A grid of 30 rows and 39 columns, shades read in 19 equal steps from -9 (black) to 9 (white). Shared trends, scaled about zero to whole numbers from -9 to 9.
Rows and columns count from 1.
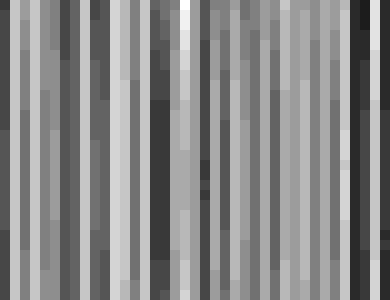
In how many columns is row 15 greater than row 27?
9
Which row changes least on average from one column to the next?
1
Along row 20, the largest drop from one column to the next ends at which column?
36
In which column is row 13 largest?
12
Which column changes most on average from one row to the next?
19
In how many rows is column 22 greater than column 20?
19
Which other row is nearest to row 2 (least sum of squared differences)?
3
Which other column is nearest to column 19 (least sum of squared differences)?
38
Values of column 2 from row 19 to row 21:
5 5 5
